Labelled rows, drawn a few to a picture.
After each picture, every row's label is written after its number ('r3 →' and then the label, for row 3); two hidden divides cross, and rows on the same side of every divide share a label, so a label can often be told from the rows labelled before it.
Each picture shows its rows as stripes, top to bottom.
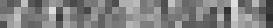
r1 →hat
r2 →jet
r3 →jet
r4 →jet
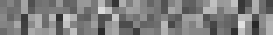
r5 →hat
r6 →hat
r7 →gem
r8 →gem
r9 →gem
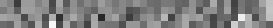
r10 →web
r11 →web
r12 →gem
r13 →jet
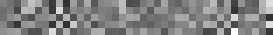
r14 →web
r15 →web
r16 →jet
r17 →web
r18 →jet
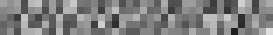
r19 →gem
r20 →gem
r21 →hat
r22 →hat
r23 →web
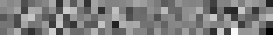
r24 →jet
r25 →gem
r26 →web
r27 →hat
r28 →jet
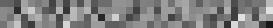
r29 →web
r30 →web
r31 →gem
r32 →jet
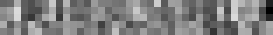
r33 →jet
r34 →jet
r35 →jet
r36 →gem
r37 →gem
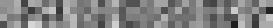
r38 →gem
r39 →jet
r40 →gem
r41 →gem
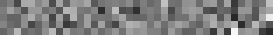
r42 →web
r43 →gem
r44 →web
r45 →hat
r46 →jet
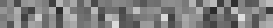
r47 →web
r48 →jet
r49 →gem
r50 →gem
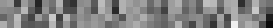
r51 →hat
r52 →hat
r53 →jet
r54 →jet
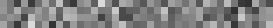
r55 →hat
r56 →gem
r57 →gem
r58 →web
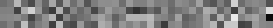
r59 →jet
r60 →web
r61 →jet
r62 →hat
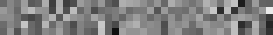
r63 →hat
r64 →web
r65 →jet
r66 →hat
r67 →hat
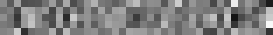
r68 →jet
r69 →web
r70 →web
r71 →web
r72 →jet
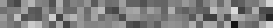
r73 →web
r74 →hat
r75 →jet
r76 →web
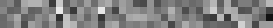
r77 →web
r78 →hat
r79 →jet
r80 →gem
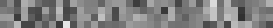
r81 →web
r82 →hat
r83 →hat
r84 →jet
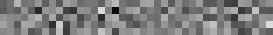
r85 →gem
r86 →hat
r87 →gem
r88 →web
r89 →hat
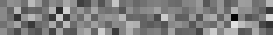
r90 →gem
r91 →jet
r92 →web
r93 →jet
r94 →hat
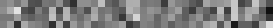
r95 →hat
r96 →jet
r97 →jet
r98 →web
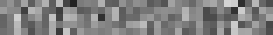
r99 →hat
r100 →gem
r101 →gem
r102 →jet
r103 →jet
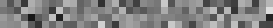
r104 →gem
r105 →web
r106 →jet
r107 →hat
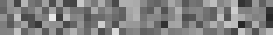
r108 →hat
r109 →jet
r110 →jet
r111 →hat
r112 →gem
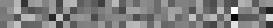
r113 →gem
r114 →jet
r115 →web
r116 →jet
